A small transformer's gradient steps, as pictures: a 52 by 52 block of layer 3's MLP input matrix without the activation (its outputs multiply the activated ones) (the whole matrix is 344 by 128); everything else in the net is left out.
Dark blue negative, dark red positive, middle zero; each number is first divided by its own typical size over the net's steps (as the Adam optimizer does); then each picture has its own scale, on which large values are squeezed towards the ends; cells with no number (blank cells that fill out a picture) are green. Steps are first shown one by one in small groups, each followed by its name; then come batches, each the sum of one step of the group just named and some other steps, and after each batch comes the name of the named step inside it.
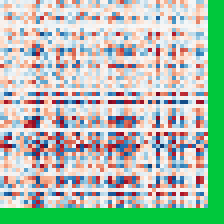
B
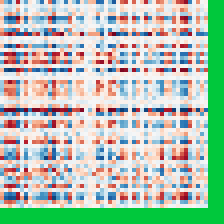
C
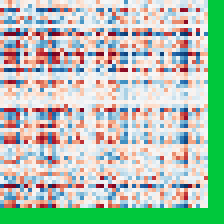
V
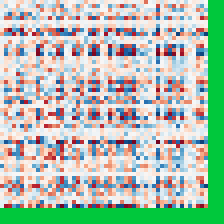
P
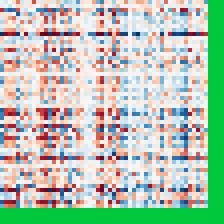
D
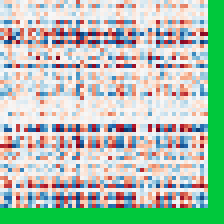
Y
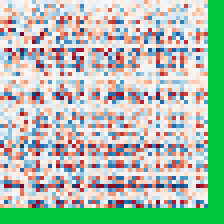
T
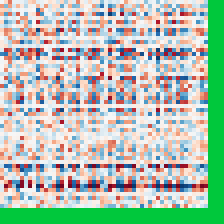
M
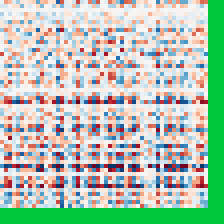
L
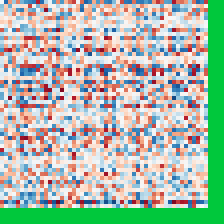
T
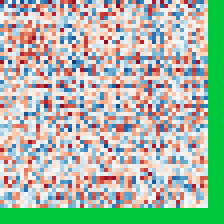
Y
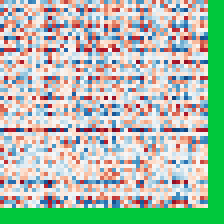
P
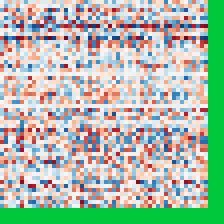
L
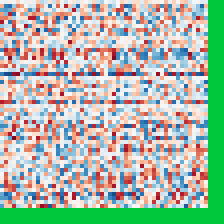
V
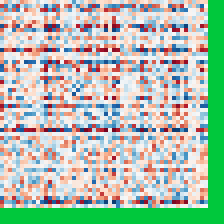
P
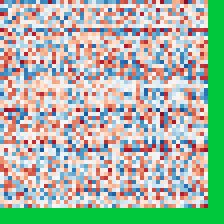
C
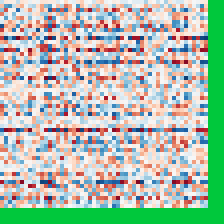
M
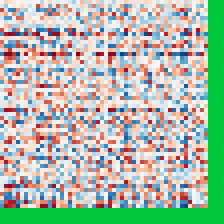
V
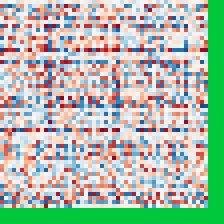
L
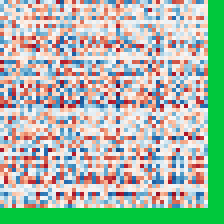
B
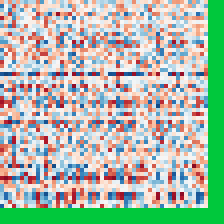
Y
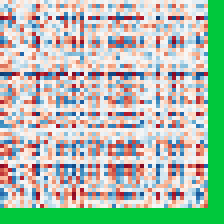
P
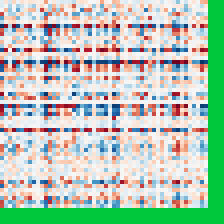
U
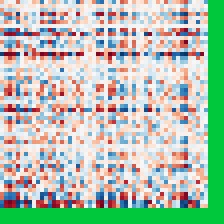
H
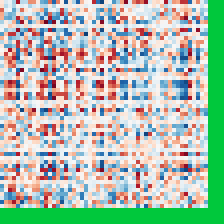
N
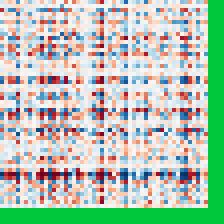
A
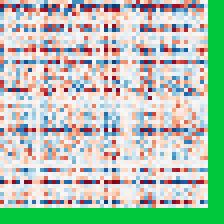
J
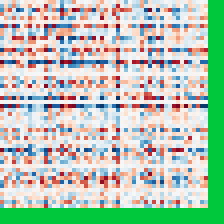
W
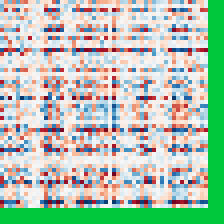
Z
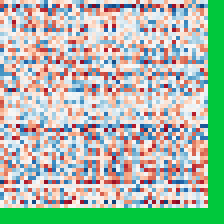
J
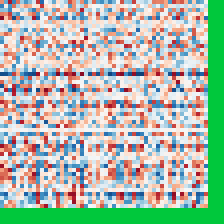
H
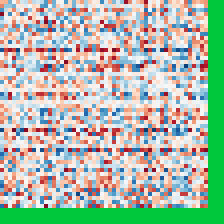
N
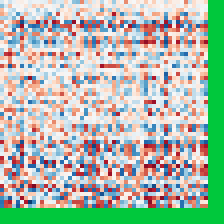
H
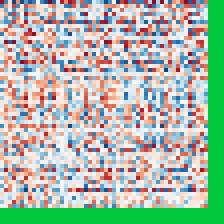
N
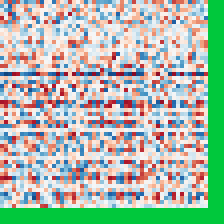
N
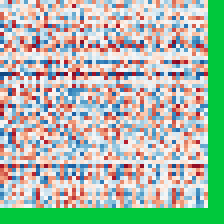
U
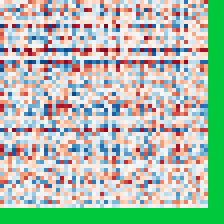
U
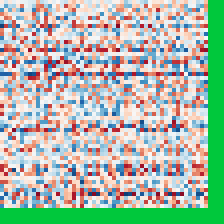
U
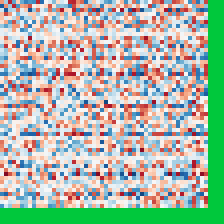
A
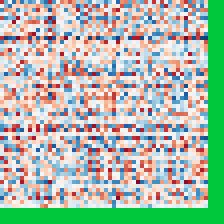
N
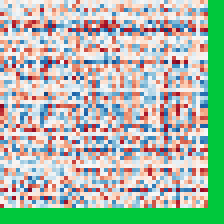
U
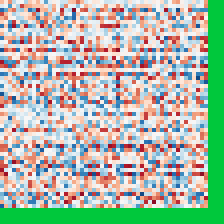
W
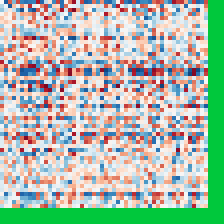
W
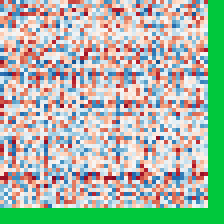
W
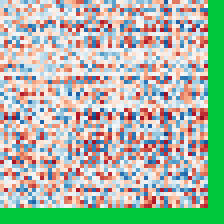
A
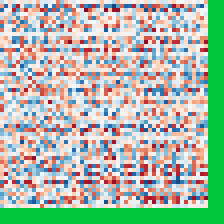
J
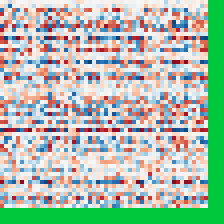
U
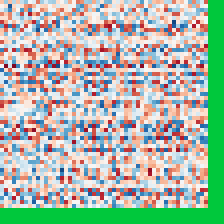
U
